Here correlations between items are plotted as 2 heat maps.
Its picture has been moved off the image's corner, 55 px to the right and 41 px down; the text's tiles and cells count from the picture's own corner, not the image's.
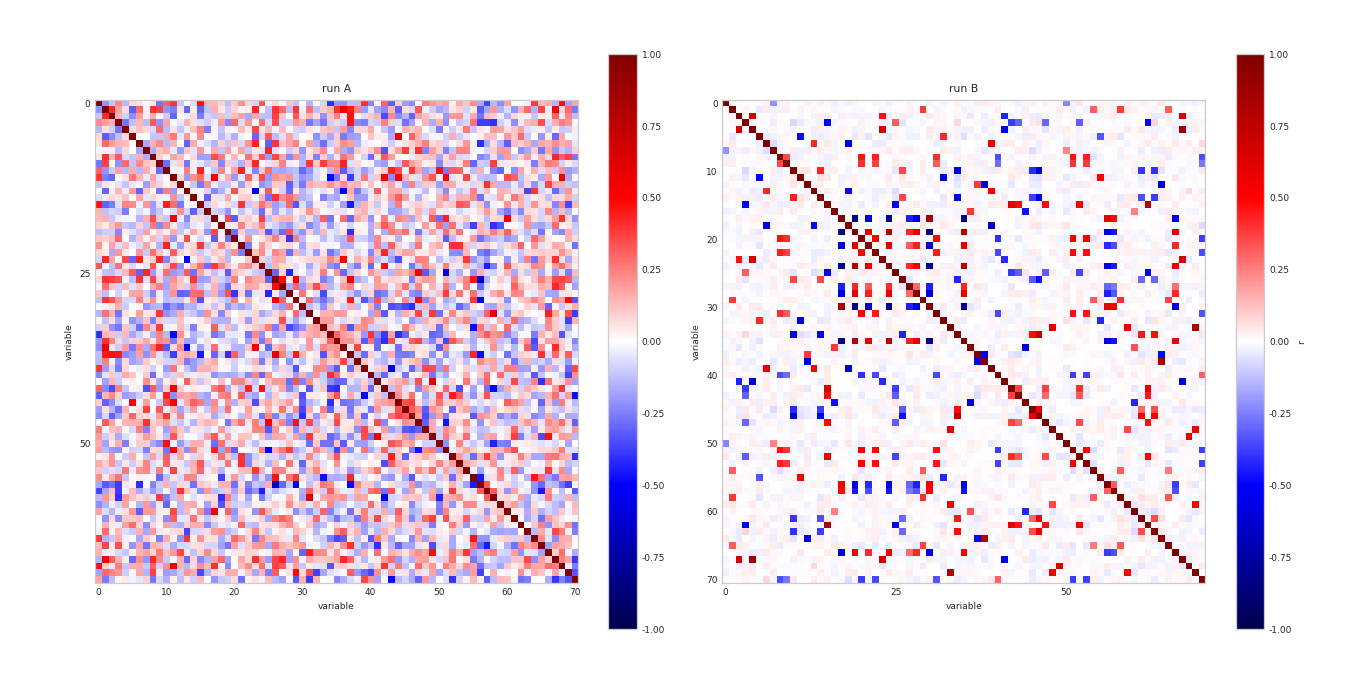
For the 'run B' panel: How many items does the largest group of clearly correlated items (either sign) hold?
11
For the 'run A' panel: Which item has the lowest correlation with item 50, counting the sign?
58
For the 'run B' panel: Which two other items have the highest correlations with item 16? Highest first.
36, 60
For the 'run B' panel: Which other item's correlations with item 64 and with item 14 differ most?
38
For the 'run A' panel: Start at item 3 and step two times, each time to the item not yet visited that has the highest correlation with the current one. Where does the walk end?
26
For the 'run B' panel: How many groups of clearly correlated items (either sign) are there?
13
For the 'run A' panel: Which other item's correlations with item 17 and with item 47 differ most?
51
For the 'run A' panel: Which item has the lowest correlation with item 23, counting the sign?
13
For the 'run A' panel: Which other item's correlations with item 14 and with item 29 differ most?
47
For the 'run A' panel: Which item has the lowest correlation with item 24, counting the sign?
57
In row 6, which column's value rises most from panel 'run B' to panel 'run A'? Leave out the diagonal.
18
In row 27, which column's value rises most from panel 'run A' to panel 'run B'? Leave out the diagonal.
19
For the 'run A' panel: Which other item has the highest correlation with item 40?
34
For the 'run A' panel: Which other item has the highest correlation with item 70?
39
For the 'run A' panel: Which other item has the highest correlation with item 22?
42
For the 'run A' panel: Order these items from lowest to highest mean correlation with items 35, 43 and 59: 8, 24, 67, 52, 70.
70, 24, 8, 67, 52
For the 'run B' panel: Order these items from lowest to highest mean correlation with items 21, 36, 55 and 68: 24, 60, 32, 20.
32, 20, 60, 24
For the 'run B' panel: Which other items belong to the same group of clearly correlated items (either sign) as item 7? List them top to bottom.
0, 50
